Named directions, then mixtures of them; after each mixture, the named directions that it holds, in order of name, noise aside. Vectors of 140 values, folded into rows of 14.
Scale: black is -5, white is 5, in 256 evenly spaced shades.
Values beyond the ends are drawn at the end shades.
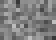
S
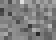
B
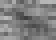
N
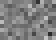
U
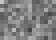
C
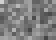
C.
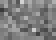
B, S.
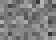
U.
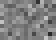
U.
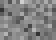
B.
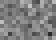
B, U.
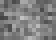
C, N, S.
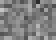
B, C, U.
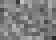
B, S.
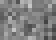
B, C, S.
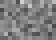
B, S, U.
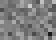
B, U.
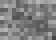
N, S, U.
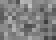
B, C, S.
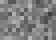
C.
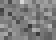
B.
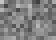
C, S, U.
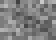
N, S, U.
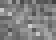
B, N.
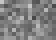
C, U.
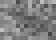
N, S, U.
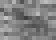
N.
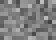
S, U.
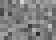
B.
